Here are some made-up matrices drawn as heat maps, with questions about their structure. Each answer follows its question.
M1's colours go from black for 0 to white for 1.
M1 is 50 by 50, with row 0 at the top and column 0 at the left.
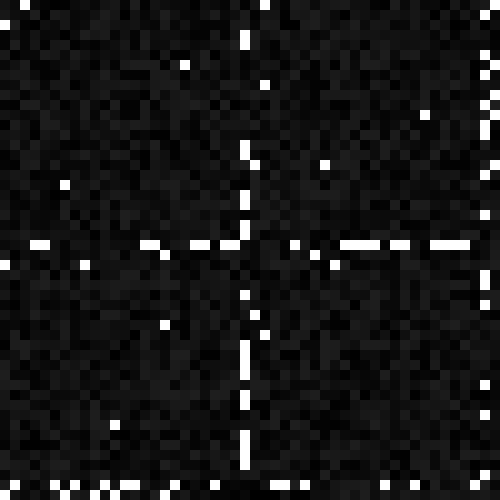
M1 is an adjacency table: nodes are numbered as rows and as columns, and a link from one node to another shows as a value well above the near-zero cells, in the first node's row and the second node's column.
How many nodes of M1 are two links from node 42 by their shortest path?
1
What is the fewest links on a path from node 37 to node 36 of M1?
2
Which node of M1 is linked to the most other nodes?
node 24
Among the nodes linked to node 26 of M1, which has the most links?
node 0
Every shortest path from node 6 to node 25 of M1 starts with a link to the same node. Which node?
node 49
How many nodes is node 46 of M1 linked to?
1
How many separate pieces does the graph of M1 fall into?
3
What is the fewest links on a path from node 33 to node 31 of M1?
6
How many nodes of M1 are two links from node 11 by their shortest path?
4
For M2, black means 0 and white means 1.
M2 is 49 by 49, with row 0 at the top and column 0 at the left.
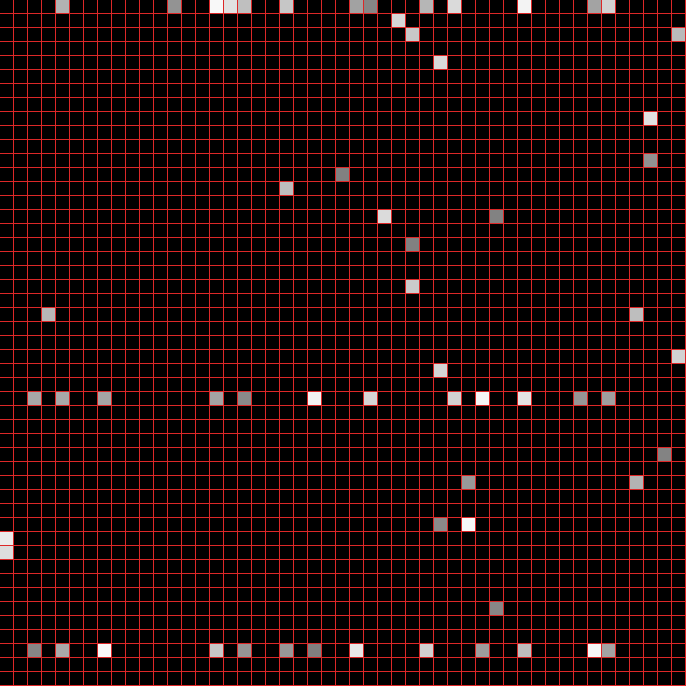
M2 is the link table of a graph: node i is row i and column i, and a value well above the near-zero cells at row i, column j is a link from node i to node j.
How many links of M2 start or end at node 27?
1
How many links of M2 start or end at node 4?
4
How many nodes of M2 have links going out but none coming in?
6
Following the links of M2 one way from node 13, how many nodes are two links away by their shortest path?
1
